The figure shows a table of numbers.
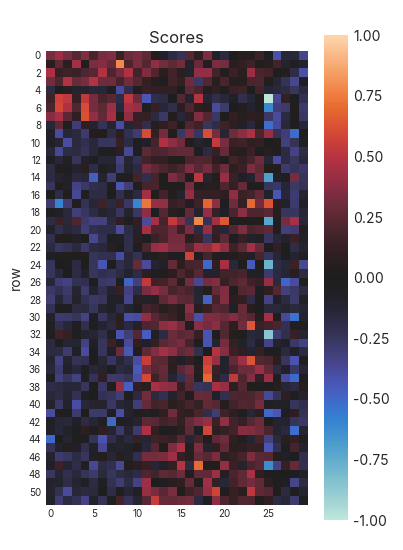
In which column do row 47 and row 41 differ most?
17
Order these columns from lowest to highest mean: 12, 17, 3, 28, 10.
28, 3, 10, 17, 12
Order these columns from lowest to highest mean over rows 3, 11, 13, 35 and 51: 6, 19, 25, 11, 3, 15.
3, 6, 25, 15, 19, 11
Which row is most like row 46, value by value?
50
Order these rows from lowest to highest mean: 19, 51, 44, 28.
28, 44, 51, 19
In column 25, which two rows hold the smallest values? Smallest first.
5, 32
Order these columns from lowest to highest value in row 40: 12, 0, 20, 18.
0, 20, 12, 18
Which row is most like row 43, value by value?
49
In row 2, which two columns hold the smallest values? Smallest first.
29, 28
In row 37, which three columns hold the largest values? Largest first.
18, 11, 21
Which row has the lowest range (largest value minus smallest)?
25
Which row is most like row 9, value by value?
35
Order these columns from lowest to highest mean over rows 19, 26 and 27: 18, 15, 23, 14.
18, 23, 15, 14
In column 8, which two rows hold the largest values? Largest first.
1, 38
